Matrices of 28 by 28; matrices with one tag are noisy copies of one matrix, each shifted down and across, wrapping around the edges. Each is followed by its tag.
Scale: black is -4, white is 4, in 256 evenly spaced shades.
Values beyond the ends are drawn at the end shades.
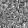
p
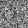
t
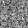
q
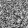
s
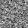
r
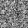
s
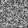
r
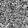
s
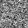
r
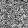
s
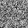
p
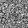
s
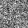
r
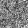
t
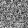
q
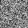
r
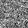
r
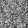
t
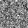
t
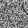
t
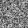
t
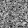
s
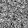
r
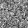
p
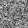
r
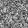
p
